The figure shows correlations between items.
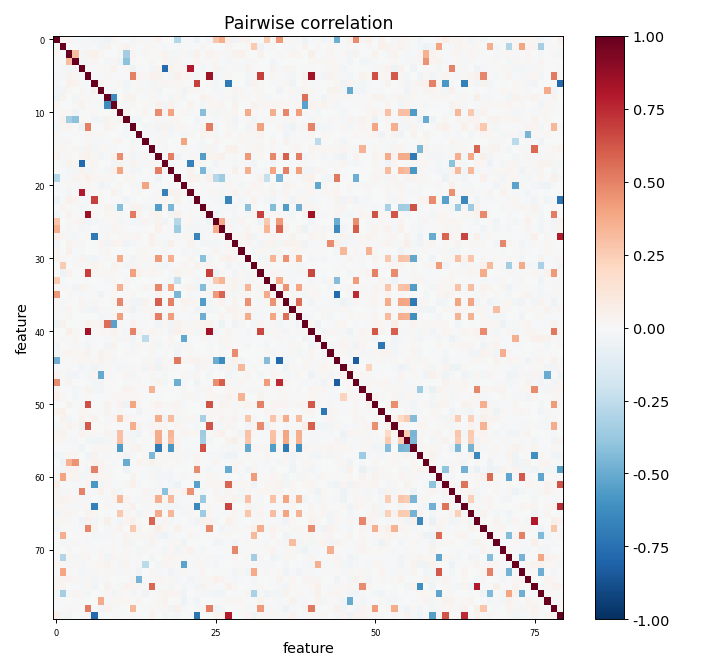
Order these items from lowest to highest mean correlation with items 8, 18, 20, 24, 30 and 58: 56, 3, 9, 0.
56, 9, 0, 3
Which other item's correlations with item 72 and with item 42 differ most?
51
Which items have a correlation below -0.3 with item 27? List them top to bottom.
6, 22, 59
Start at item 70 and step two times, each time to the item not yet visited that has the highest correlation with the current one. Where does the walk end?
43
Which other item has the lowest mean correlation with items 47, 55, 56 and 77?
44
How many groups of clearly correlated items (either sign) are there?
16
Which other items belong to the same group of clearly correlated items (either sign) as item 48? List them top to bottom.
15, 57, 66, 75
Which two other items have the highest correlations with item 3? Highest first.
58, 2
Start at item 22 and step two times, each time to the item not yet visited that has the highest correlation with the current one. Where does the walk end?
59
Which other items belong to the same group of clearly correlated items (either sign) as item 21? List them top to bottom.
4, 17, 62
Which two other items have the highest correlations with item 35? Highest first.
47, 26
